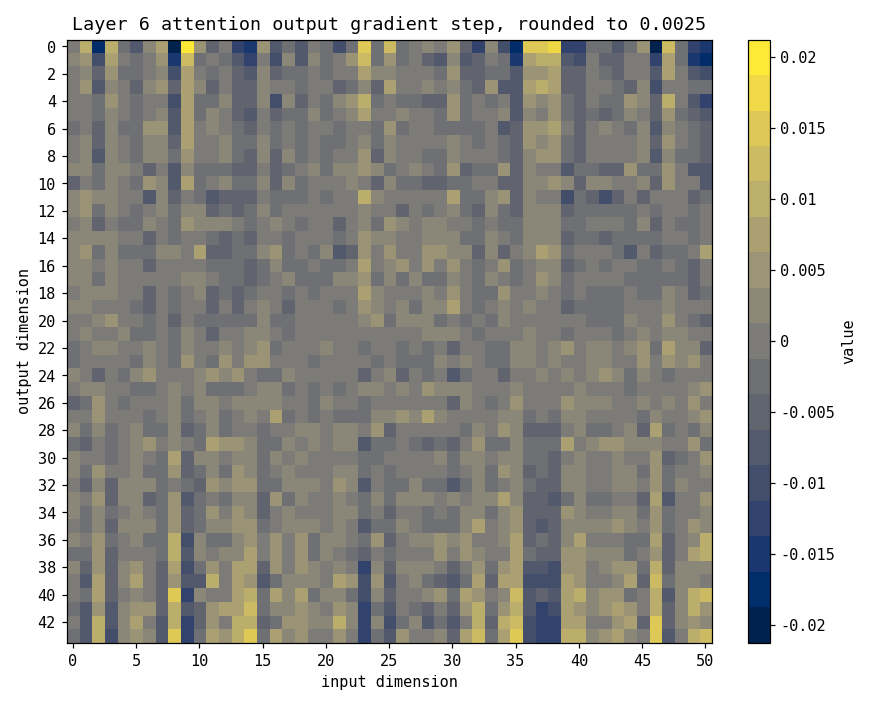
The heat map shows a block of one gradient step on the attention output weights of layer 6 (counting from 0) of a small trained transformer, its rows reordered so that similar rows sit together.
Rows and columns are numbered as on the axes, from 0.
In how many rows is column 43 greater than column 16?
17
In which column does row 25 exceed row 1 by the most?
50
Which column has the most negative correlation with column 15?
5
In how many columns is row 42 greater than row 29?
21
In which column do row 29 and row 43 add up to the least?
23
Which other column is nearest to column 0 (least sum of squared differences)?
27
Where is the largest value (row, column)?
0, 9
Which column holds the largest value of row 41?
14
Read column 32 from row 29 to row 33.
0.005 0.0025 0.0025 0.0025 0.0025
